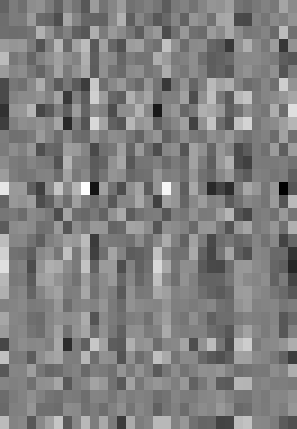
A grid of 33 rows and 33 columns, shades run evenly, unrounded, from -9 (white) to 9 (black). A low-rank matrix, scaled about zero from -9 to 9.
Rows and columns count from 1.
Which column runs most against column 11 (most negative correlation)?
22
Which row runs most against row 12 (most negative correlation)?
30
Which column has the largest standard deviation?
1
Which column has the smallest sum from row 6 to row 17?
33
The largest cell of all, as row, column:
15, 32
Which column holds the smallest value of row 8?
11
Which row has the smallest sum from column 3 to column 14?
21
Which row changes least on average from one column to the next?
31
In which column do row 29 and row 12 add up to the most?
18
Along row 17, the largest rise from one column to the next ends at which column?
27
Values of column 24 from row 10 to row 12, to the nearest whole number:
-5 -1 2
